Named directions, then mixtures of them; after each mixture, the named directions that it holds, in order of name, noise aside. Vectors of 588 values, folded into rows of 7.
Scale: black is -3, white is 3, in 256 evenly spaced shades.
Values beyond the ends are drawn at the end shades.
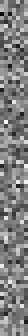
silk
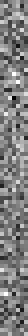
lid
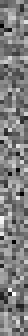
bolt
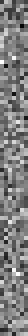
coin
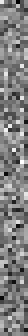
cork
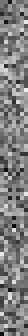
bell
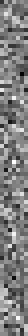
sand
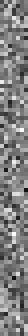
sand.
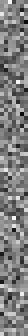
bell.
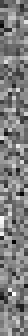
bolt.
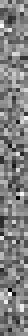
bell, bolt.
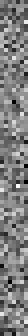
bell, coin, silk.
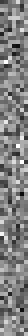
bolt, lid, silk.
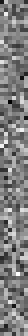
coin, sand.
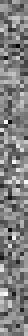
lid, sand, silk.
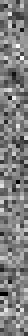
lid, silk.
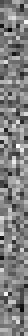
bolt, lid, sand.
